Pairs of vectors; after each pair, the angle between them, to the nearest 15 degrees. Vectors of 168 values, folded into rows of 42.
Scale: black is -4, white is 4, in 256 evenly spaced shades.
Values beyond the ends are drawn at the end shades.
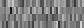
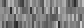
30 degrees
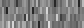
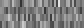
75 degrees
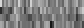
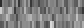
165 degrees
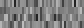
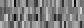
15 degrees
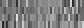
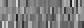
165 degrees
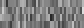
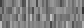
120 degrees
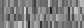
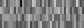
120 degrees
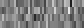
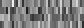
75 degrees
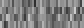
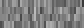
120 degrees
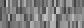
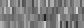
120 degrees
